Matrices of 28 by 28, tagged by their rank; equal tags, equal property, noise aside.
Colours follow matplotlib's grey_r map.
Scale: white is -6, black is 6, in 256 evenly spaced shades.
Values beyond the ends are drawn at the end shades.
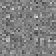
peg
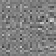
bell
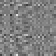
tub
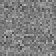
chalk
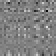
tub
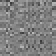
tub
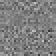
chalk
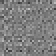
bell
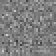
peg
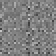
bell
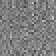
chalk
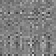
tub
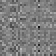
tub
